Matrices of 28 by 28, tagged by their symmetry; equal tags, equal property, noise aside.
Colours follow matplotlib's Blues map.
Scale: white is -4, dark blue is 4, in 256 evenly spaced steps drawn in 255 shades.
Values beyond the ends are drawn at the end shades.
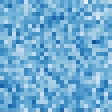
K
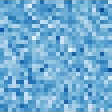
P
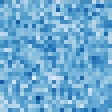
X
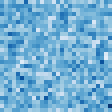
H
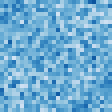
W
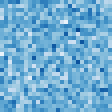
K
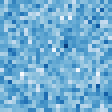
P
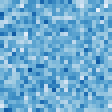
X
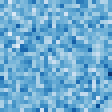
W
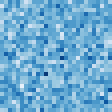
X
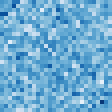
W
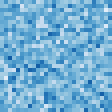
X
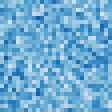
K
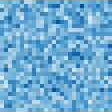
X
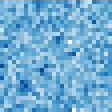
P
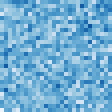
P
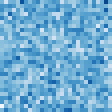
K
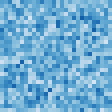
P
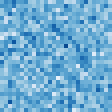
P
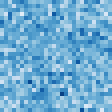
W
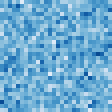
H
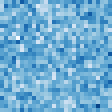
H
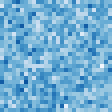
X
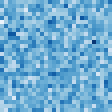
X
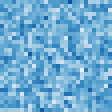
H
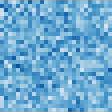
W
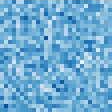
K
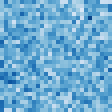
K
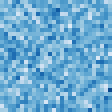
W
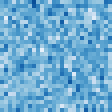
X
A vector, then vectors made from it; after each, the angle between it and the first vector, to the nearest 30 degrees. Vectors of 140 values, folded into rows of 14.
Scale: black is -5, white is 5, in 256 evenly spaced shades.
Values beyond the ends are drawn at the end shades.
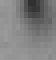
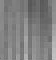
60 degrees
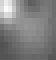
90 degrees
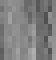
60 degrees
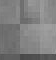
120 degrees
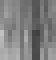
60 degrees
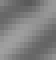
90 degrees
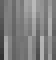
120 degrees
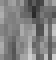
60 degrees
